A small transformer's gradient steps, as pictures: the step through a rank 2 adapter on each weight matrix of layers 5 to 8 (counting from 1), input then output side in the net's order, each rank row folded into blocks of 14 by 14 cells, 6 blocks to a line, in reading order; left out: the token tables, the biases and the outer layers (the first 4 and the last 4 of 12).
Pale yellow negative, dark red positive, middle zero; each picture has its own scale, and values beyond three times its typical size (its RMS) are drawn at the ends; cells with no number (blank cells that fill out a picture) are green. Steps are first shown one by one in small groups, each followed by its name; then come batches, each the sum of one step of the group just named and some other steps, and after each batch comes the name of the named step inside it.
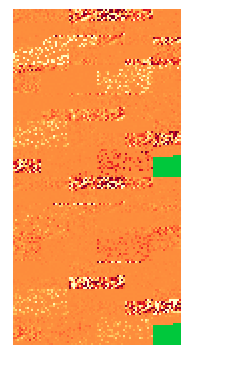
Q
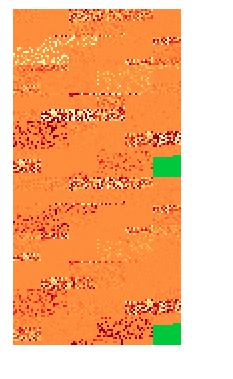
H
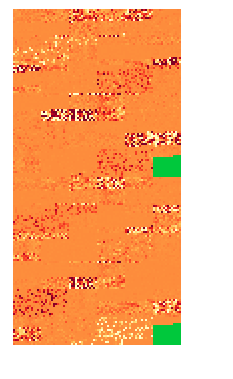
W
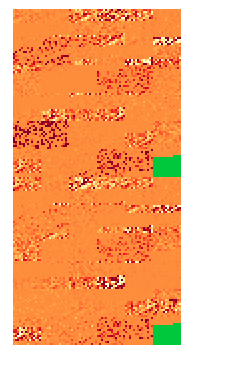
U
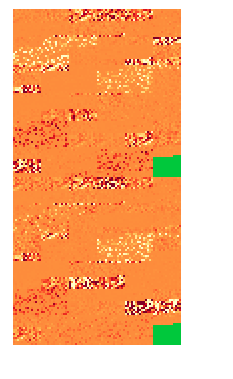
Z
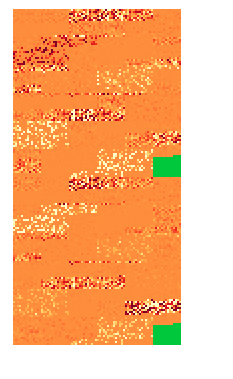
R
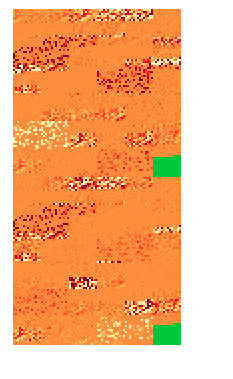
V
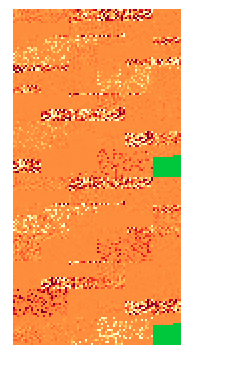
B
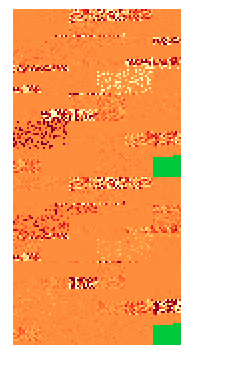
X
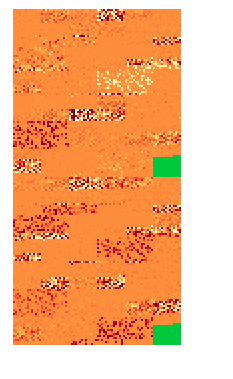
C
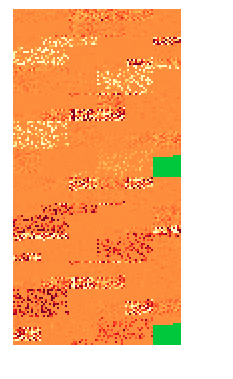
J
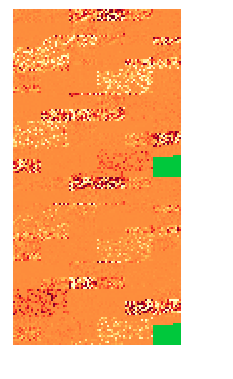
Q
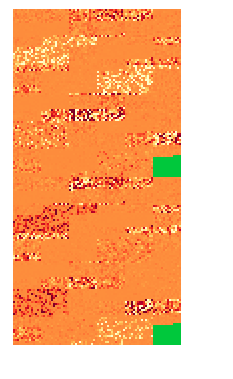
W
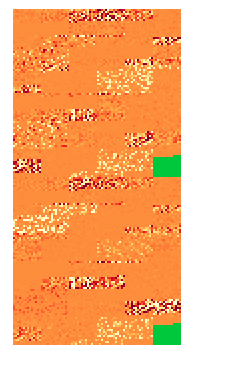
R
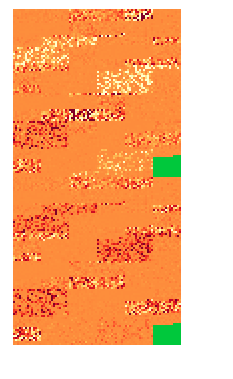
J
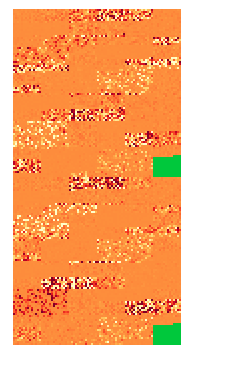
Z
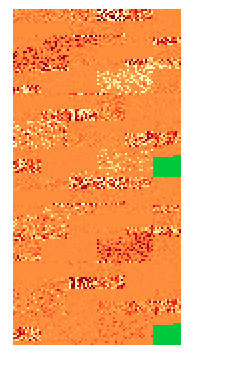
X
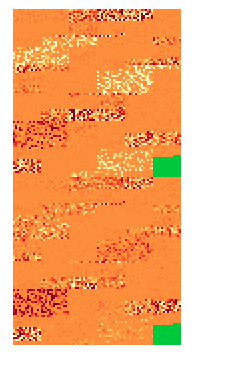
J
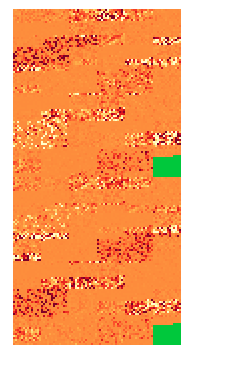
U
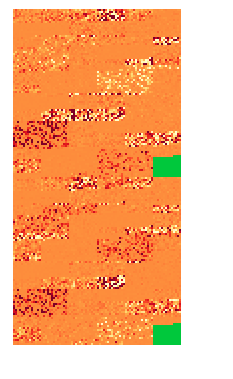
C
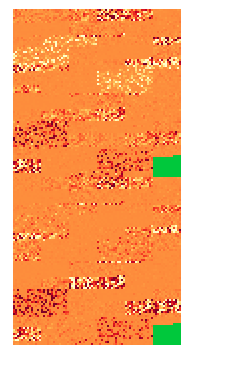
Z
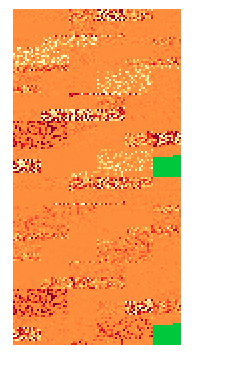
H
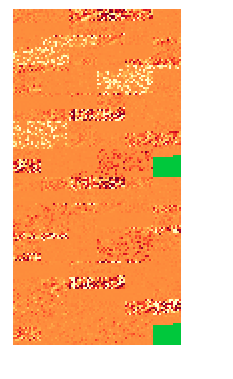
Q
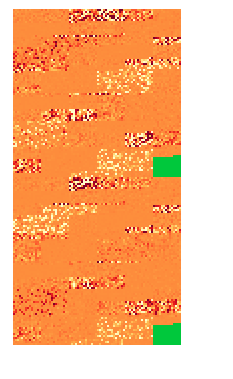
R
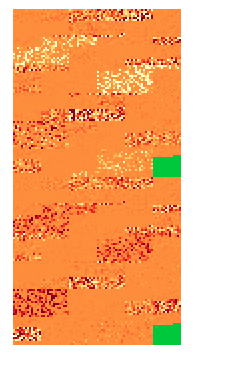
J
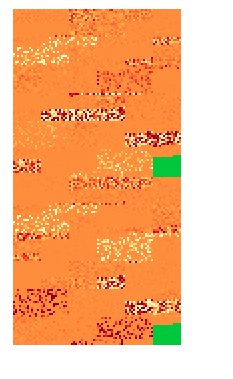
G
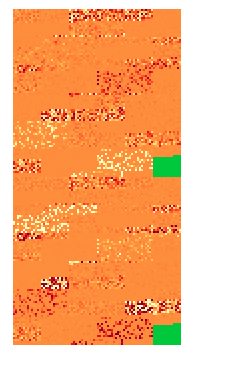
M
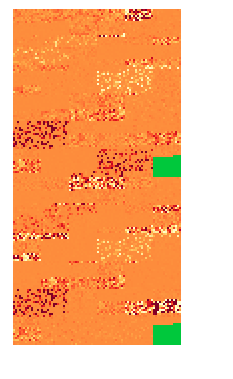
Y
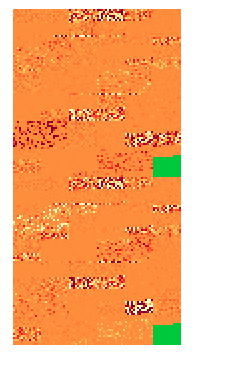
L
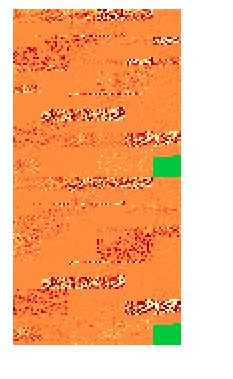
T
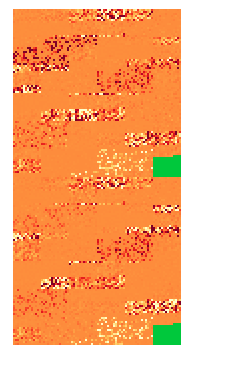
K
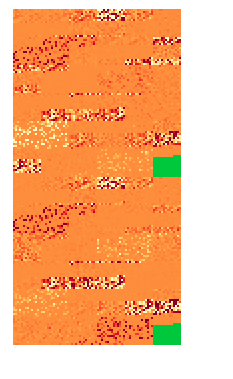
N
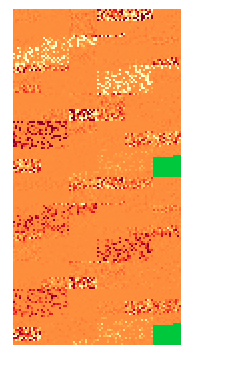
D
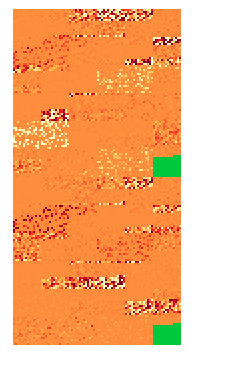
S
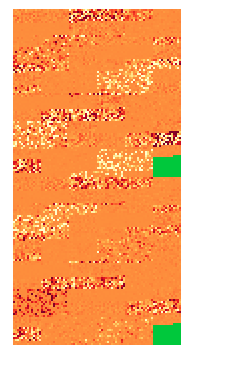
M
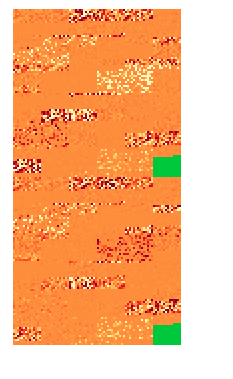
S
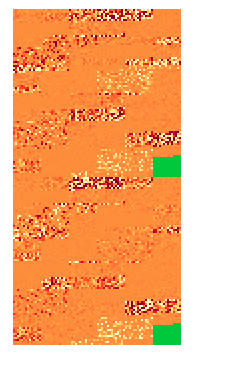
T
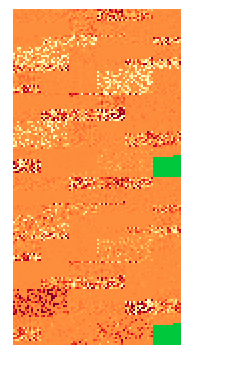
G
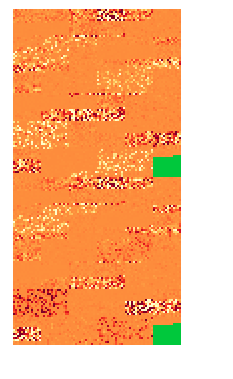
L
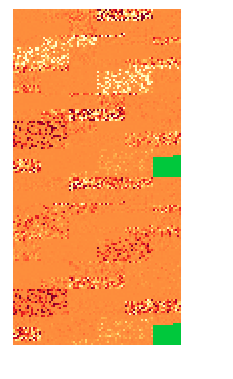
D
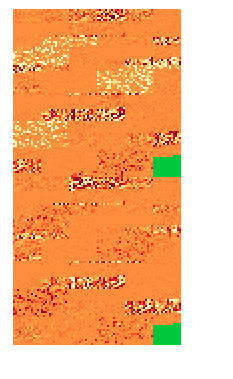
T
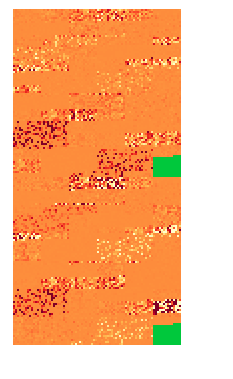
Y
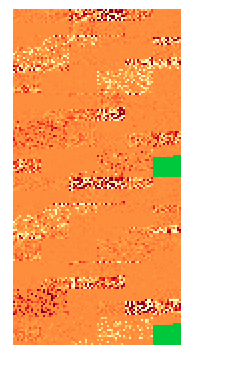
L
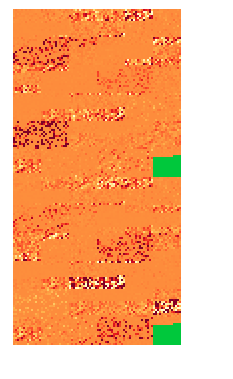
N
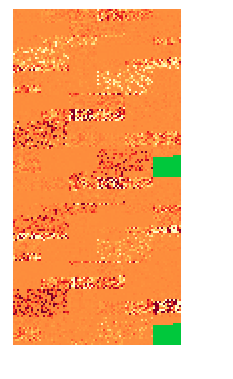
Y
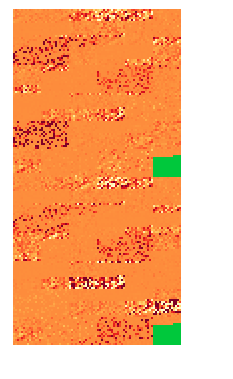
N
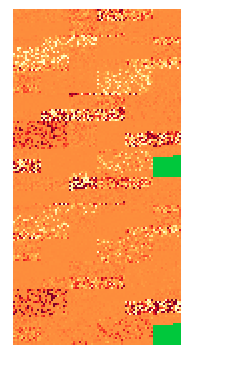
G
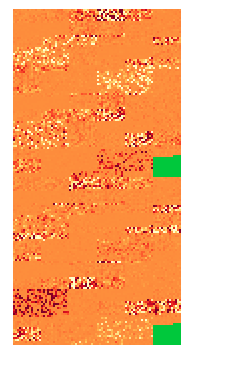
Y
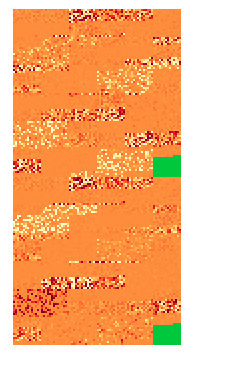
M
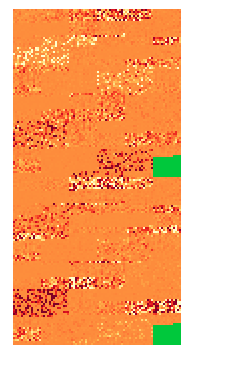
Y
